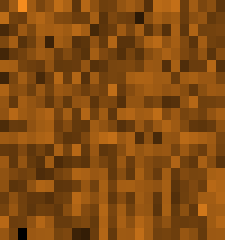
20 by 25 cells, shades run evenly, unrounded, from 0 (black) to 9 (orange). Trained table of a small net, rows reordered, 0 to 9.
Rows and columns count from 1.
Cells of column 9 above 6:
6
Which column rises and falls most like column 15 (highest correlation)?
22
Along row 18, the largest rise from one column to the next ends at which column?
23
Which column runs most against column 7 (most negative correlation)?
12
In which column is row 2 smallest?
16
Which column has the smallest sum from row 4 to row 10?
14
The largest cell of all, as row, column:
1, 3
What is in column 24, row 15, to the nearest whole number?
6
